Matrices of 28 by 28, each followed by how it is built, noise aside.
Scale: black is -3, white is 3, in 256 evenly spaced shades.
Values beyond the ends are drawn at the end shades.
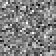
repeating rows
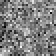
smooth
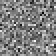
repeating columns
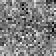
smooth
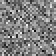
Toeplitz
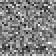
repeating columns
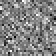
Toeplitz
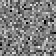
noise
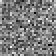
repeating rows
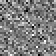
Toeplitz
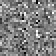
uneven columns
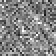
Toeplitz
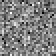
noise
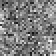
smooth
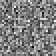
repeating columns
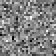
noise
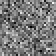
Toeplitz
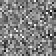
repeating rows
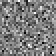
noise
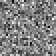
noise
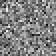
noise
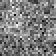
smooth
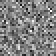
Toeplitz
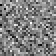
Toeplitz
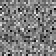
repeating columns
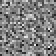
repeating rows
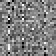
uneven columns
